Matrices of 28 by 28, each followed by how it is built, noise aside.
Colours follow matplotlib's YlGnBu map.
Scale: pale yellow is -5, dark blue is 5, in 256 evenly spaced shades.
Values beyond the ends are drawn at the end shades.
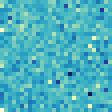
sparse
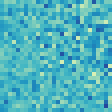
upper triangular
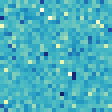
sparse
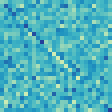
diagonal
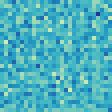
blocks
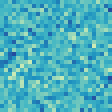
noise
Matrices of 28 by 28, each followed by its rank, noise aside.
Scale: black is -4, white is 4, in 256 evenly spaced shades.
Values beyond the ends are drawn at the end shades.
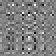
two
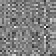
four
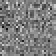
six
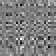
two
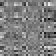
two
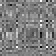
two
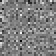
four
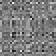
three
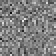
six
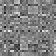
three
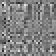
three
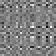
two
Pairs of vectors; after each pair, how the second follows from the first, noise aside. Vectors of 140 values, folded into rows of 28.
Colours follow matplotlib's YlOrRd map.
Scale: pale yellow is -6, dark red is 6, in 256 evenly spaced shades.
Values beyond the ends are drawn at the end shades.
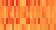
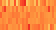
negated, partly zeroed.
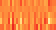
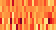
negated, scaled up.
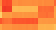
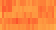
shrunk.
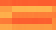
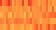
wrapped around, negated, partly zeroed.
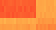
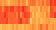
wrapped around.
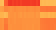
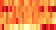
wrapped around, negated, scaled up.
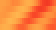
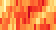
wrapped around, negated, scaled up.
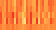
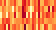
wrapped around, negated, scaled up.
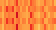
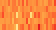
negated, partly zeroed.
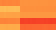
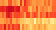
negated, scaled up.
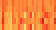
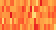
shuffled.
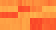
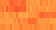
reversed, shrunk.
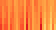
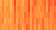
reversed, shrunk.
